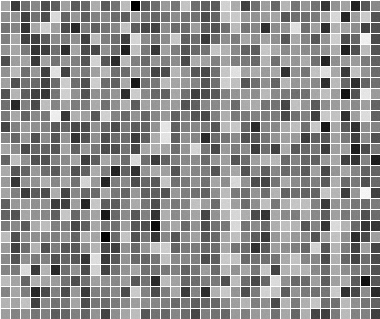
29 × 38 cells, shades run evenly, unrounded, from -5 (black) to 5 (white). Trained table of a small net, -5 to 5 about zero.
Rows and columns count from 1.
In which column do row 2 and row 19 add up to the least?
9
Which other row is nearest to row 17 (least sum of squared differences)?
20
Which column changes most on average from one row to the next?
33
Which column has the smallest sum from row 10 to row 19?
38
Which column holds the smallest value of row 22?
11
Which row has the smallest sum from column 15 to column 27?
3
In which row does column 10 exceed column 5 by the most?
8
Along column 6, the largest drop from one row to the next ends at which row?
12
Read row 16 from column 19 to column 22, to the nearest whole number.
1 0 0 -2
